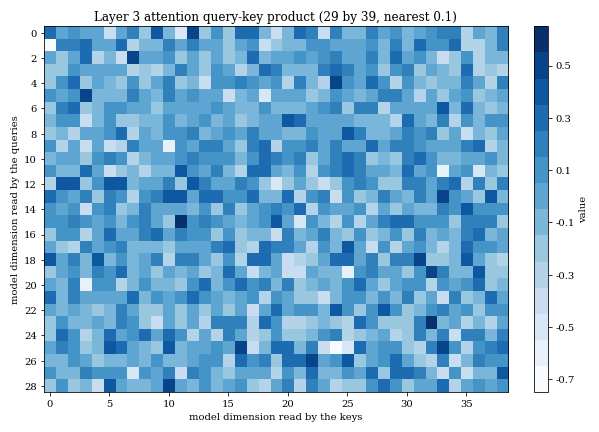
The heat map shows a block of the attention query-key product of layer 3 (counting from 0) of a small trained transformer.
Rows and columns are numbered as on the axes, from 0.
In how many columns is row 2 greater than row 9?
11
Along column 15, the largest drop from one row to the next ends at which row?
5
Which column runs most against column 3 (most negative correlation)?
36
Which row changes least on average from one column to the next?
10
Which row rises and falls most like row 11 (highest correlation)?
3
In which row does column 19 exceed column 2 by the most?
17
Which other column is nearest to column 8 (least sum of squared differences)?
13
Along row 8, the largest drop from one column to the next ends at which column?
7
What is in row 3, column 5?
0
